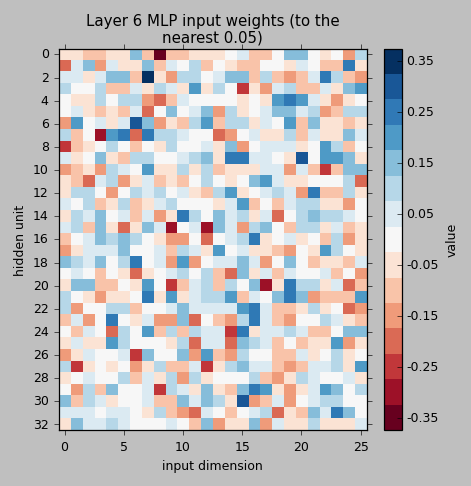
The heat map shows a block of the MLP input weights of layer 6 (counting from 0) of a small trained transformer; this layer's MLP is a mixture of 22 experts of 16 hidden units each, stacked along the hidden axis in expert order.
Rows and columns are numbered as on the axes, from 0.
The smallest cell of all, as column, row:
8, 0
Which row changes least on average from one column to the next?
4
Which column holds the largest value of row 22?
16
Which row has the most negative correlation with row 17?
5
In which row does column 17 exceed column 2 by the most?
11
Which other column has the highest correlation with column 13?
3
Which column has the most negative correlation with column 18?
23
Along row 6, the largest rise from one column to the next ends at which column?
1
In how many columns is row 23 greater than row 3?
13
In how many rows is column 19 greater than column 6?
13
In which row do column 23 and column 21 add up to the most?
31
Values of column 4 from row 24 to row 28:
-0.2 0.2 0 -0.05 0
